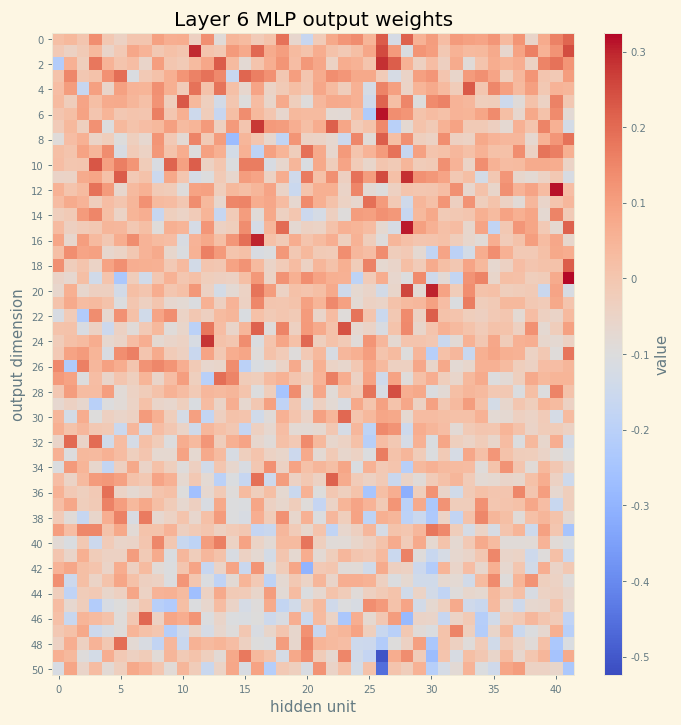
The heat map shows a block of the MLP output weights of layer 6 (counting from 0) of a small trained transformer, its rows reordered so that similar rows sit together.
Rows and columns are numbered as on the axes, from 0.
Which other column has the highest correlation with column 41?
34
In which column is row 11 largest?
28
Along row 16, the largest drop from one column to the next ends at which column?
17
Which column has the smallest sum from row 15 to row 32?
11
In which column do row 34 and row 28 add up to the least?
18
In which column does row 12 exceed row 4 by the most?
40
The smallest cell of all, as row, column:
49, 26
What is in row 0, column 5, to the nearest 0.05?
-0.05
